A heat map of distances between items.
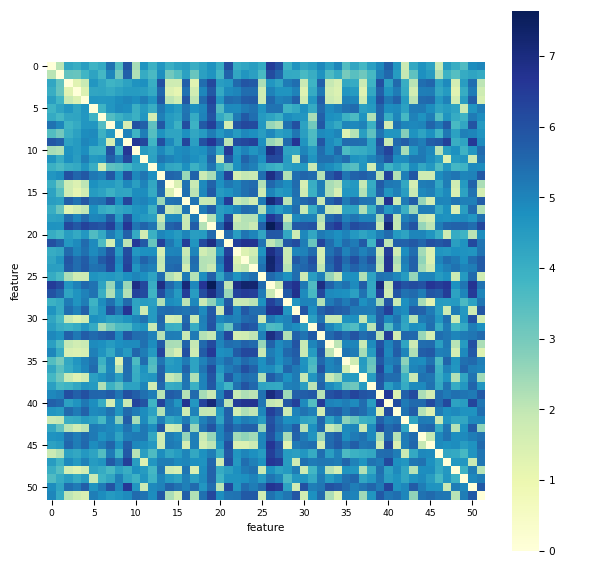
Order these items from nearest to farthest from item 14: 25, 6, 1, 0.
25, 1, 0, 6
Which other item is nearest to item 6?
12
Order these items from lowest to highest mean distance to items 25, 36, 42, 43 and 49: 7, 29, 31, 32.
31, 7, 29, 32
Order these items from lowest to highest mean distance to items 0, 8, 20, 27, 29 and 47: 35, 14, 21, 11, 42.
11, 42, 35, 14, 21
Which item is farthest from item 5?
19
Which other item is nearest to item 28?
45
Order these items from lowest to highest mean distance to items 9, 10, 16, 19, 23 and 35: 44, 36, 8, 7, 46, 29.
44, 8, 46, 36, 7, 29
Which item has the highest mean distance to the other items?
26
